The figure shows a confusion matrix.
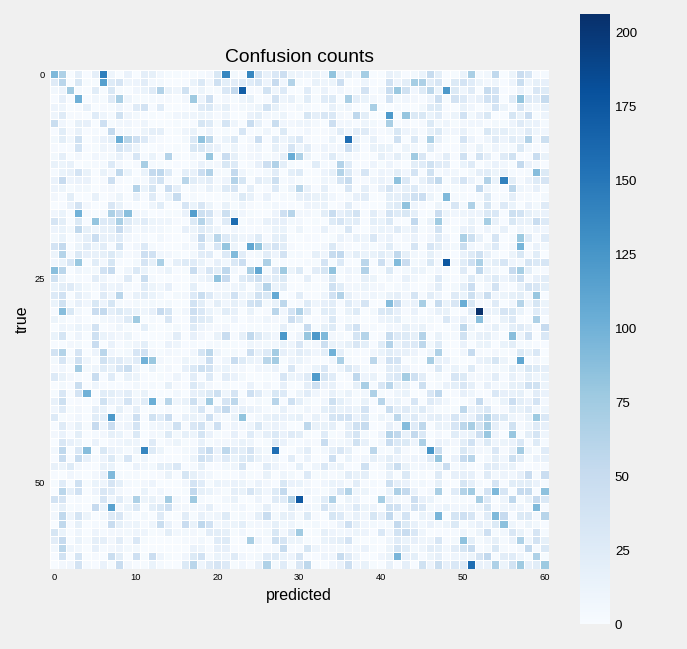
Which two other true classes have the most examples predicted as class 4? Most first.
39, 46
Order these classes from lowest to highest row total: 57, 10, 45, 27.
45, 57, 10, 27
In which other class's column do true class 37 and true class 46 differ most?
27
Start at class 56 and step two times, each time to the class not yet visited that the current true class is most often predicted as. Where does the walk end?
52
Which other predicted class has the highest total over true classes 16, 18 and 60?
51
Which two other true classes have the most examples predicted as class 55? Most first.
13, 54
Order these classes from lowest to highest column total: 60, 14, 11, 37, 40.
40, 14, 37, 11, 60
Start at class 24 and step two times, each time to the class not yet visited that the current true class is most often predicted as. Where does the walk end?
20
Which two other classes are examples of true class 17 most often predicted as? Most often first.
3, 9
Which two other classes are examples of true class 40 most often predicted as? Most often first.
12, 19
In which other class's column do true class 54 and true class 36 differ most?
47
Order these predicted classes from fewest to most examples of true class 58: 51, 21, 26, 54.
26, 21, 54, 51
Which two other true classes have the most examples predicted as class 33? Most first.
32, 45
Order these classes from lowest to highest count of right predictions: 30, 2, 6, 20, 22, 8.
30, 6, 20, 2, 22, 8
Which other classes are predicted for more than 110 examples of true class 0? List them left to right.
6, 21, 24
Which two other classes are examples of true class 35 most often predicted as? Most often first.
57, 11
